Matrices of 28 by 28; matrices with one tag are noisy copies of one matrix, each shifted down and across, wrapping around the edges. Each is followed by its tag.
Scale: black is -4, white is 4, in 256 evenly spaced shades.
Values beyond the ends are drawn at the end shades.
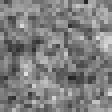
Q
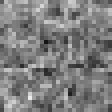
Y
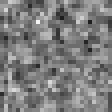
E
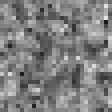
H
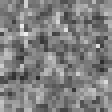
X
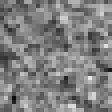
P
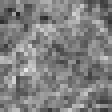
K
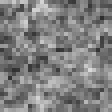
K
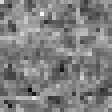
Y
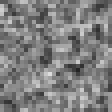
X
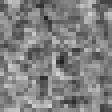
E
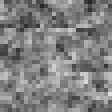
Y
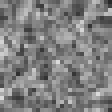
X
